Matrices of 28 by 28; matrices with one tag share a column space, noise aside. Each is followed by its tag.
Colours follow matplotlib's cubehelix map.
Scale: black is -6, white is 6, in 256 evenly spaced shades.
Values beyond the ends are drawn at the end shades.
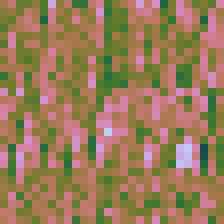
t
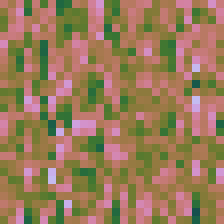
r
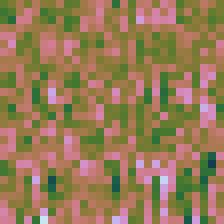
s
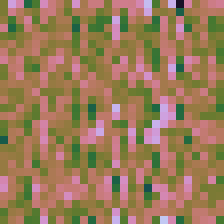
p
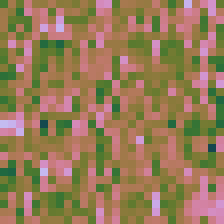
r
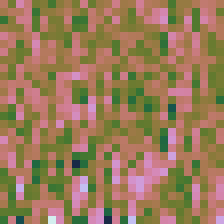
s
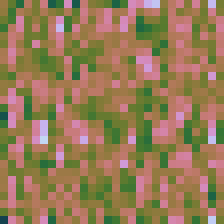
p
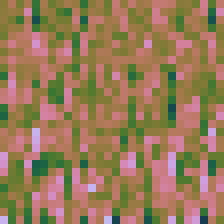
s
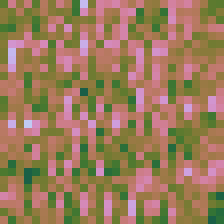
r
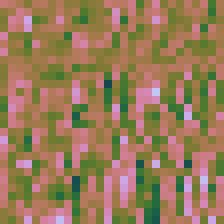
s
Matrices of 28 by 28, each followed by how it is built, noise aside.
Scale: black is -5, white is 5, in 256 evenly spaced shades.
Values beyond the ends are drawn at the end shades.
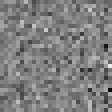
uneven columns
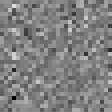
uneven columns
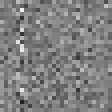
uneven columns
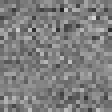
uneven rows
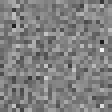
uneven columns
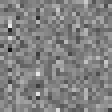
uneven columns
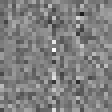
uneven columns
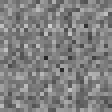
repeating columns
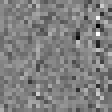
uneven columns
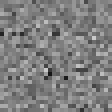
uneven rows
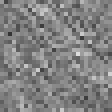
Toeplitz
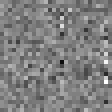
uneven columns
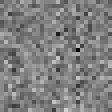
uneven columns
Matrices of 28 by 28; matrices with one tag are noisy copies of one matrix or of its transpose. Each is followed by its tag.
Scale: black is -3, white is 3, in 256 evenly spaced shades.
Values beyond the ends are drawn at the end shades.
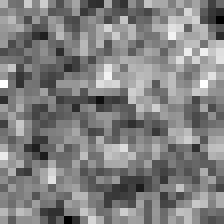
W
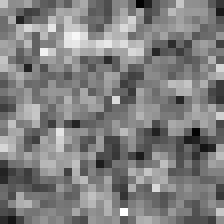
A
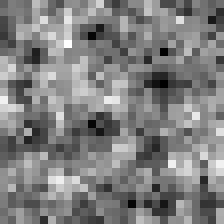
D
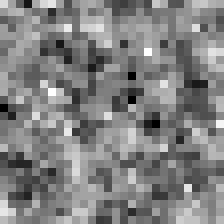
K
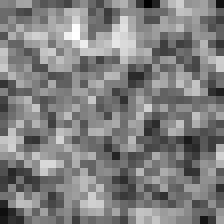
A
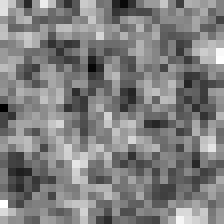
K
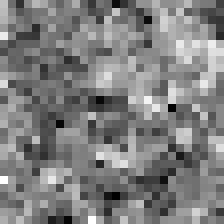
W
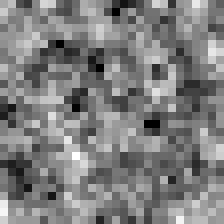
K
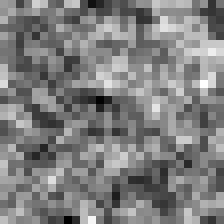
W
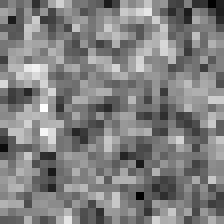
A
